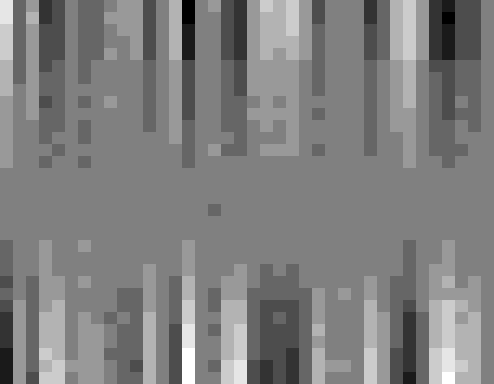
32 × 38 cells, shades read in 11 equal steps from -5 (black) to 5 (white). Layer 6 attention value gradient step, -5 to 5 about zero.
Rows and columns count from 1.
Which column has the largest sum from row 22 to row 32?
15
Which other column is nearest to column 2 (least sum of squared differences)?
30
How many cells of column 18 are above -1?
20
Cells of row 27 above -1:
25
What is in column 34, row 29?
2
